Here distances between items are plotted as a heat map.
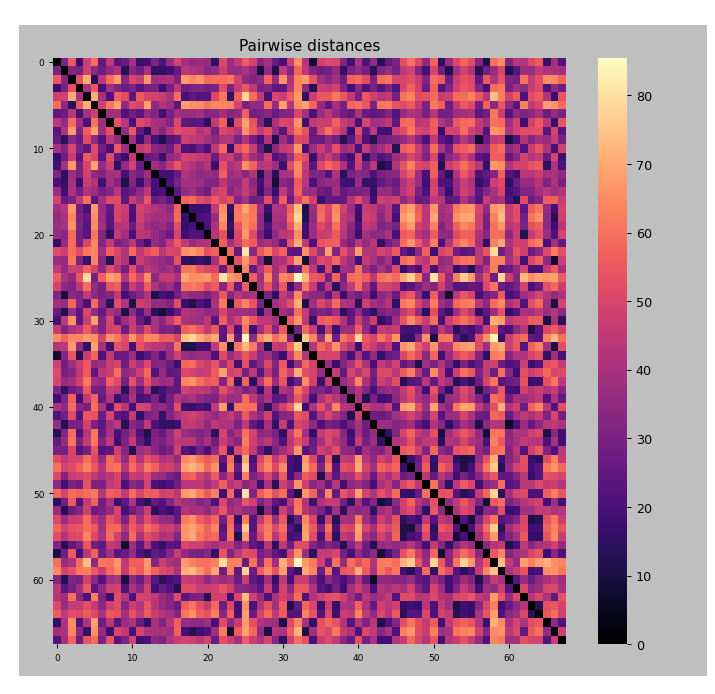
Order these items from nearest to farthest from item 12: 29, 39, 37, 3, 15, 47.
39, 3, 29, 15, 37, 47
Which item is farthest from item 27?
32
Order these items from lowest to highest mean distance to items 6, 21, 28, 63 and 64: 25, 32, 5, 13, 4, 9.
9, 13, 4, 32, 5, 25
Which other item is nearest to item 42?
60
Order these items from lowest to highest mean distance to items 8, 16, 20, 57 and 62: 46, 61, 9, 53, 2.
9, 61, 53, 46, 2
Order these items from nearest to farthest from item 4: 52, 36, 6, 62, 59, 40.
62, 40, 6, 52, 36, 59
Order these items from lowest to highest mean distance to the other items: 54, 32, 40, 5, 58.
40, 54, 5, 32, 58
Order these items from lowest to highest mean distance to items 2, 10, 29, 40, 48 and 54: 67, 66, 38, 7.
38, 7, 66, 67
